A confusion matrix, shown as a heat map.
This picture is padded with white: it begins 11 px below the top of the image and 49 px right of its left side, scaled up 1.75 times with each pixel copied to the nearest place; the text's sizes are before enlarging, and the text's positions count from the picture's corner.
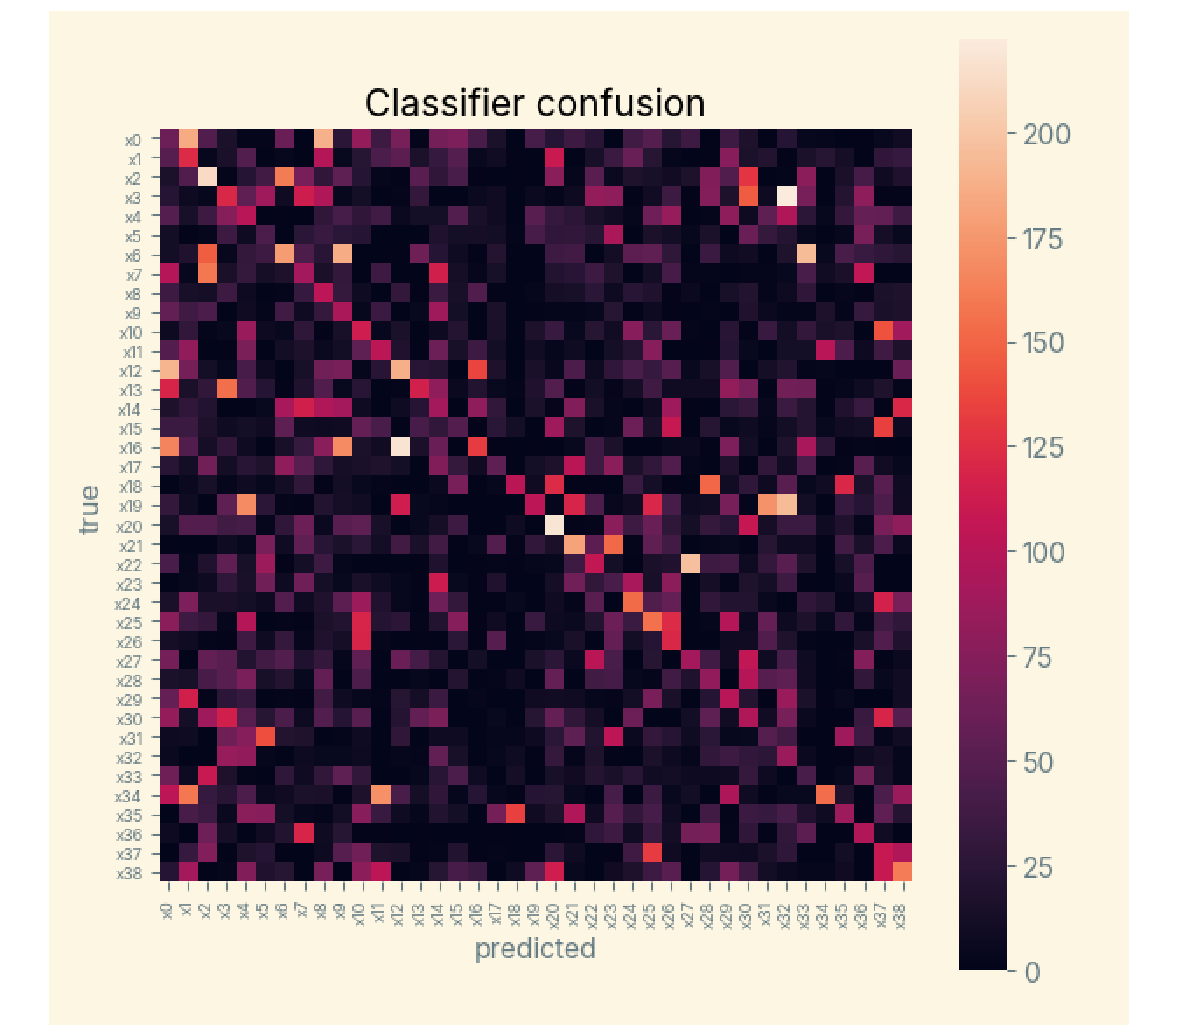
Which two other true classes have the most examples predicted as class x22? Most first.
x27, x3
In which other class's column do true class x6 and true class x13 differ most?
x9
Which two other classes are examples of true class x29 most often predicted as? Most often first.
x1, x32
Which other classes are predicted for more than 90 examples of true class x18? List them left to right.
x20, x28, x35
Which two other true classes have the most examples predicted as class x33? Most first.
x6, x16
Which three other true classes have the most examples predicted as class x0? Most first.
x12, x16, x13
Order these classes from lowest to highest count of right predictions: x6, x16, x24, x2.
x16, x24, x6, x2
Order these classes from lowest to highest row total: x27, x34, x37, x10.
x37, x10, x27, x34
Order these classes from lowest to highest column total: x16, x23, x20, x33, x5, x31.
x16, x31, x5, x33, x23, x20
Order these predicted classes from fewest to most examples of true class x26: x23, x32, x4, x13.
x13, x32, x4, x23
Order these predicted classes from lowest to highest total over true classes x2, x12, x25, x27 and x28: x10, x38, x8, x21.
x21, x38, x8, x10
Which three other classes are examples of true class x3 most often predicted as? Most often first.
x32, x30, x7
